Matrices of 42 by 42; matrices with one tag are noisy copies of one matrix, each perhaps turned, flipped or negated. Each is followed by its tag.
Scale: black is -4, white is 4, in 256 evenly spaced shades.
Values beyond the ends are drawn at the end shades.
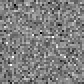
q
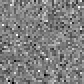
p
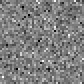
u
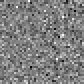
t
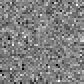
p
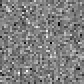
q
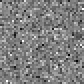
u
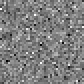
u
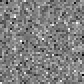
u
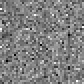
u
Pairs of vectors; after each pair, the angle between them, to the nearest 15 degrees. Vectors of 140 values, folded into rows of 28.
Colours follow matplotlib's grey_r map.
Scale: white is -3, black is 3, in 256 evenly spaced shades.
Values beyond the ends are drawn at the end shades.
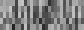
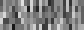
45 degrees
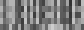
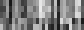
120 degrees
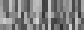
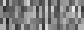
105 degrees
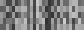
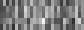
75 degrees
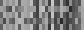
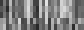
75 degrees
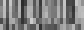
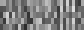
105 degrees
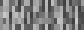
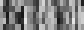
135 degrees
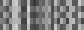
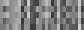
60 degrees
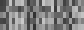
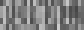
90 degrees
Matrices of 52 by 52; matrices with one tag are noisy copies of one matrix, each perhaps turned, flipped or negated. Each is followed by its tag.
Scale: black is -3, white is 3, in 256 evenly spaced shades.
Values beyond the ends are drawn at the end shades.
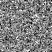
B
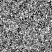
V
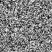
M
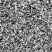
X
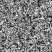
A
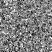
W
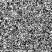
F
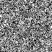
V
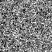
B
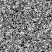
V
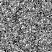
B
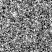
F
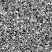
A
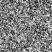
X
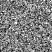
M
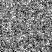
F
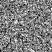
M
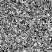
X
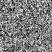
A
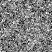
V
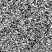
V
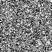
B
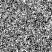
X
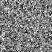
W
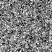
F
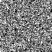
M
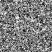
A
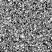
M
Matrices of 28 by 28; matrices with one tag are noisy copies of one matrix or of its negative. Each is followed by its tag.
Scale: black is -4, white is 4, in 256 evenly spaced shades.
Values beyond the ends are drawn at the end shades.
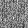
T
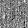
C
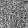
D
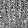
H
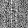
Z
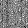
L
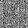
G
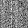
Z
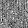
T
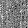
L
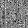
C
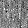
H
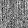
T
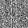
Z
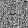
G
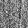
H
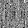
C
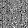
L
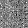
D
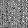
L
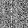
Z
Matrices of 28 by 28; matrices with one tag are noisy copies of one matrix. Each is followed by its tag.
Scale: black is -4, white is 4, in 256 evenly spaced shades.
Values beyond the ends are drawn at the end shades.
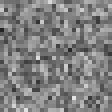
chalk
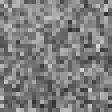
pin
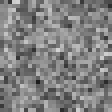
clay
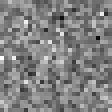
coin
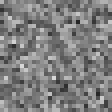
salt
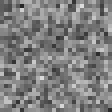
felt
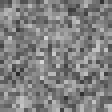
clay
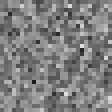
coin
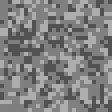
felt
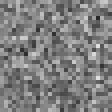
salt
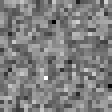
coin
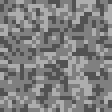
felt
